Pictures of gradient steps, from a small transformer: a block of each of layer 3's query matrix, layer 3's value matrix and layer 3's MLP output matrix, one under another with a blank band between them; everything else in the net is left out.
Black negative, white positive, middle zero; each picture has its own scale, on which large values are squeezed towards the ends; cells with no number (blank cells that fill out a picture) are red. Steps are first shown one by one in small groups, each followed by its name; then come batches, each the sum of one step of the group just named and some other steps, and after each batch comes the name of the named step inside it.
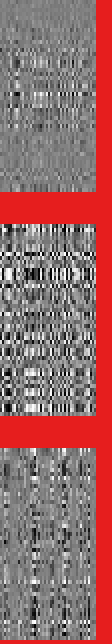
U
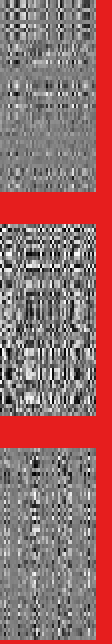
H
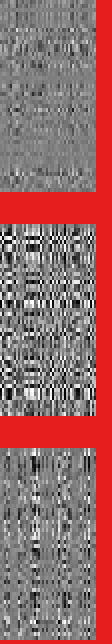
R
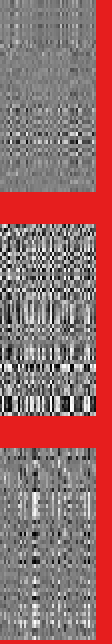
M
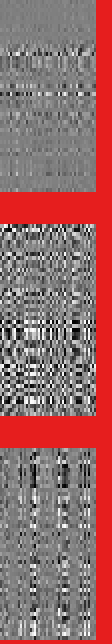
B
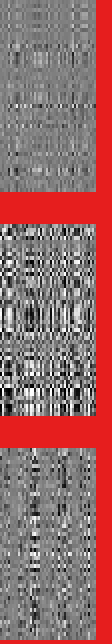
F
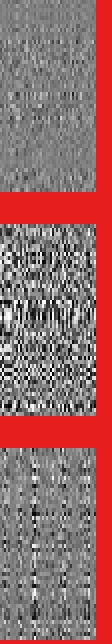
U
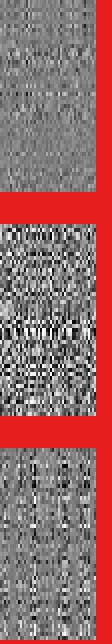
B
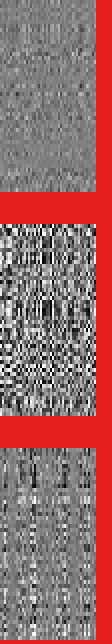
B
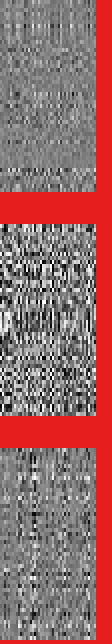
U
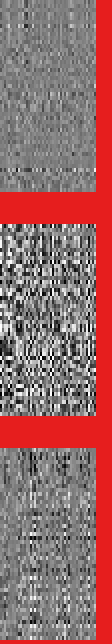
F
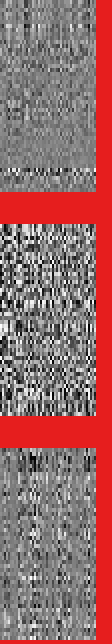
R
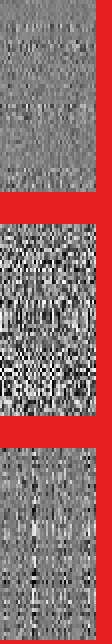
R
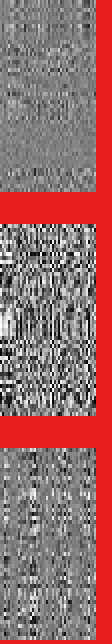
H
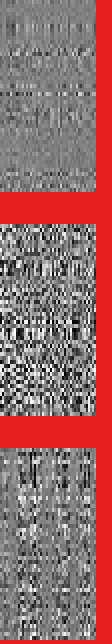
B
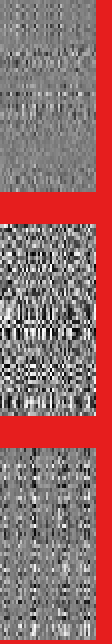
B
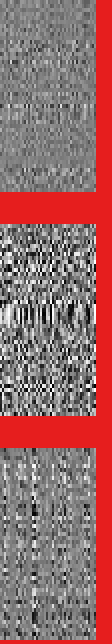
H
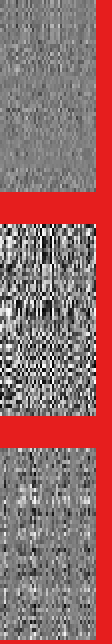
R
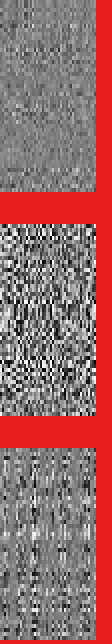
R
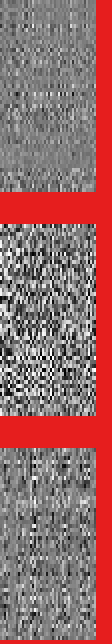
U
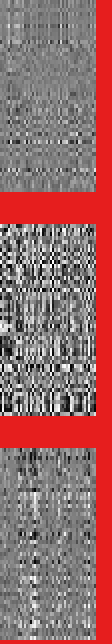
M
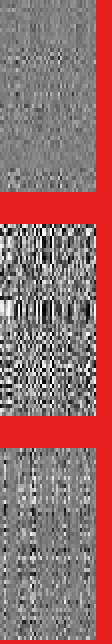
U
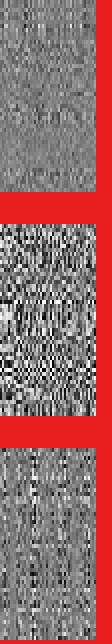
R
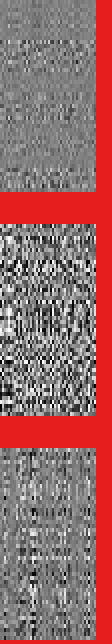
F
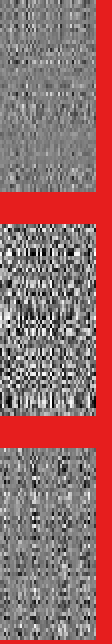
H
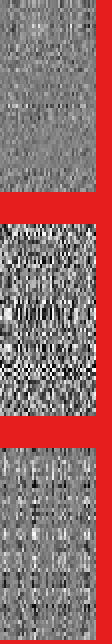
H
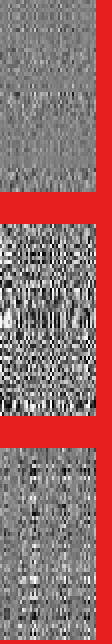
U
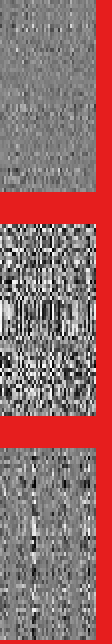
F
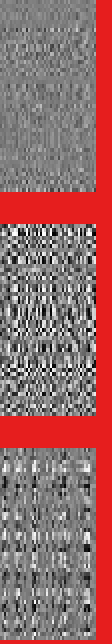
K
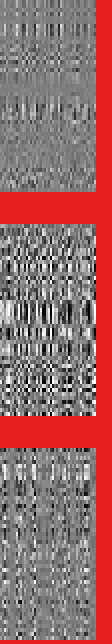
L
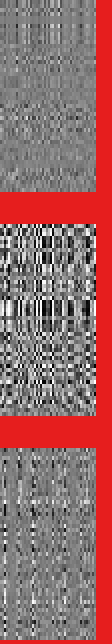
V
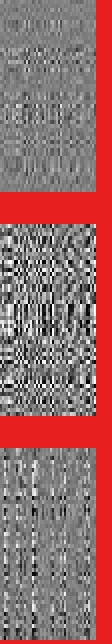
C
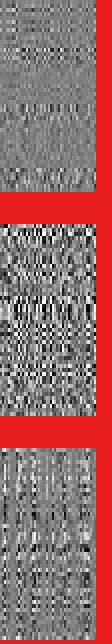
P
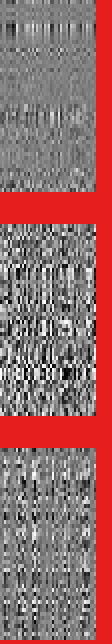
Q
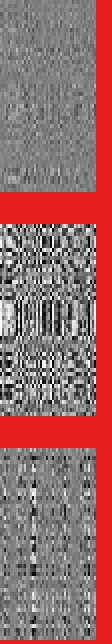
C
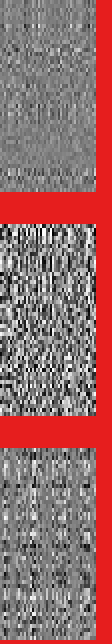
K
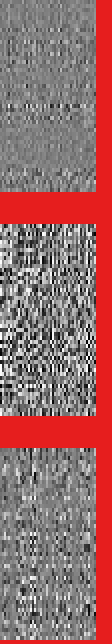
K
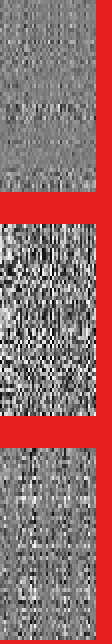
L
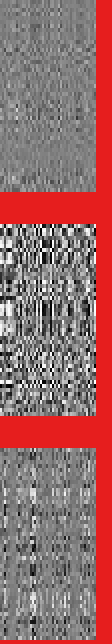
V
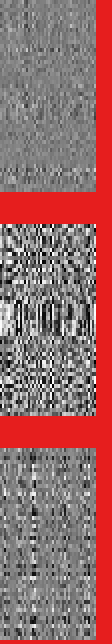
C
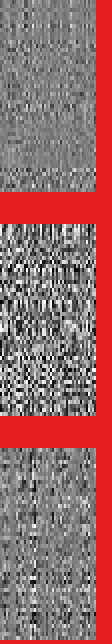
Q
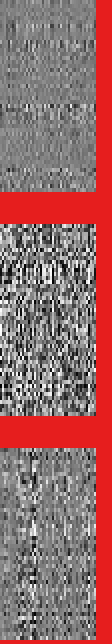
Q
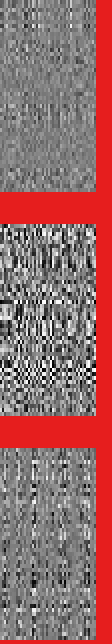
P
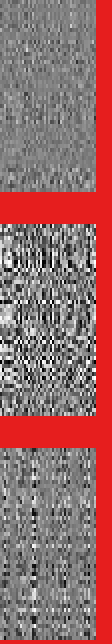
C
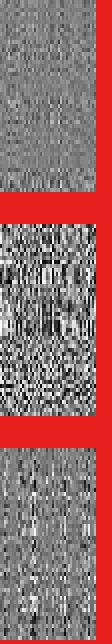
Q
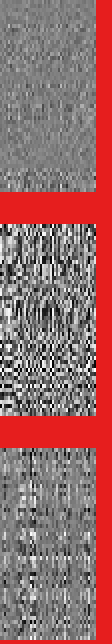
K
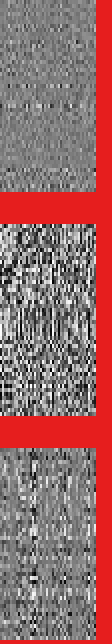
K
